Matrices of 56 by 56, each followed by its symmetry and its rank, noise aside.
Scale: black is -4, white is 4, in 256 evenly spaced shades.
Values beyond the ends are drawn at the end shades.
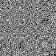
symmetric, rank eight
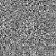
no symmetry, rank eight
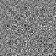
symmetric, rank eight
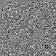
symmetric, rank eight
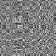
no symmetry, rank six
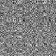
no symmetry, rank eight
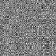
no symmetry, rank eight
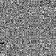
no symmetry, rank twelve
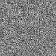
no symmetry, rank twelve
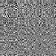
antisymmetric, rank six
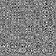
antisymmetric, rank eight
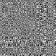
antisymmetric, rank six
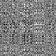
antisymmetric, rank six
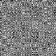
no symmetry, rank eight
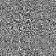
antisymmetric, rank eight
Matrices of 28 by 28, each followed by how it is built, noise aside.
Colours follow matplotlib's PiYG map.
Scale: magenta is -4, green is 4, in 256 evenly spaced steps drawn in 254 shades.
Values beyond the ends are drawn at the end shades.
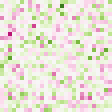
Hankel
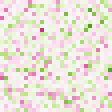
noise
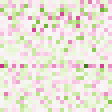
repeating columns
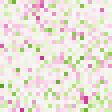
Hankel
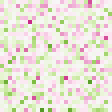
repeating columns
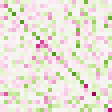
diagonal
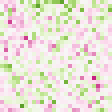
smooth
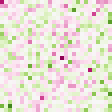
smooth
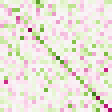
diagonal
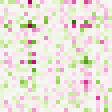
low rank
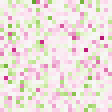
Toeplitz
